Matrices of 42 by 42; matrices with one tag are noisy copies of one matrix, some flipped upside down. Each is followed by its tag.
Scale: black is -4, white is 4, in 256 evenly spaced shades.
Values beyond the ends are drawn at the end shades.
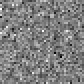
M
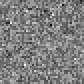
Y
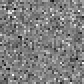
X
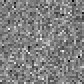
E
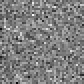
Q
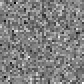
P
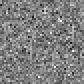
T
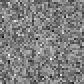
E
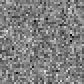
T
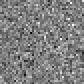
P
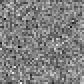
X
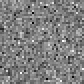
Q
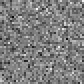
P
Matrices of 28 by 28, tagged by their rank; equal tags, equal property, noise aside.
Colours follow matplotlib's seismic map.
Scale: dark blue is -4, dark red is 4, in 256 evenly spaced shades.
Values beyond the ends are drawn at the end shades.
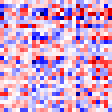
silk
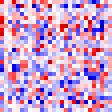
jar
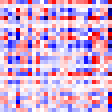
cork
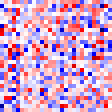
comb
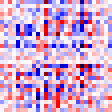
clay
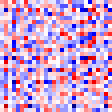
silk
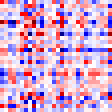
clay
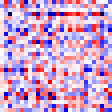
silk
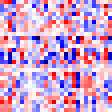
silk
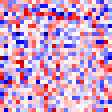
comb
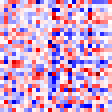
jar
